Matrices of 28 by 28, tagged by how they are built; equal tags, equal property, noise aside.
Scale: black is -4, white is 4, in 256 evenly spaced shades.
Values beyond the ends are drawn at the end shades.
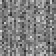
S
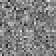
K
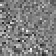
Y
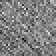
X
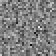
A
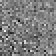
Y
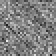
X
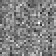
K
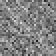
X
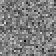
A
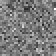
X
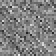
X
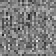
S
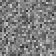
A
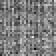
S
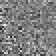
Y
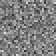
A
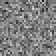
A
